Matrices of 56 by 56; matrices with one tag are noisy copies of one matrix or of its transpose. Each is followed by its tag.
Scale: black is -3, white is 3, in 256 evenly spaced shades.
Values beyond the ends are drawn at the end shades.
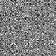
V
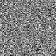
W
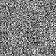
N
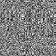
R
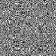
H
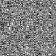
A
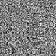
N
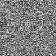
A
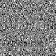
W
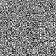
N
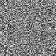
W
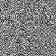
H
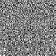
W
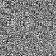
A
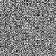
V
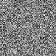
V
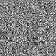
N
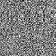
R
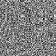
R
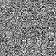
N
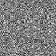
H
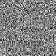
W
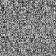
A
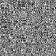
A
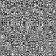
A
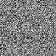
V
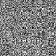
N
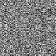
W
